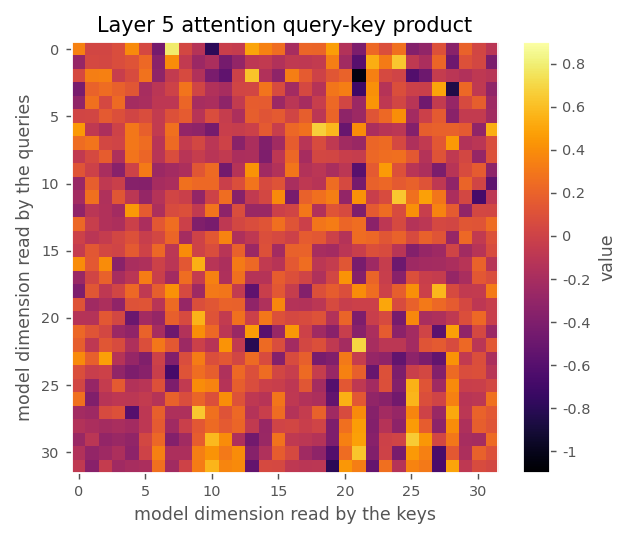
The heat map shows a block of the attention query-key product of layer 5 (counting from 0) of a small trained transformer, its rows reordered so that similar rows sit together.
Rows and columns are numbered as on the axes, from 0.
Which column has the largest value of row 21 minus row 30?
13
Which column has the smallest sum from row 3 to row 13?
21
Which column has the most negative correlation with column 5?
14
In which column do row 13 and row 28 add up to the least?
22
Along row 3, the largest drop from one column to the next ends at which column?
28
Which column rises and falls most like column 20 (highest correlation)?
12
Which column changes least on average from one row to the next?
6
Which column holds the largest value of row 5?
24
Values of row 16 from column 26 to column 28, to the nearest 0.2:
-0.2 -0.2 -0.2
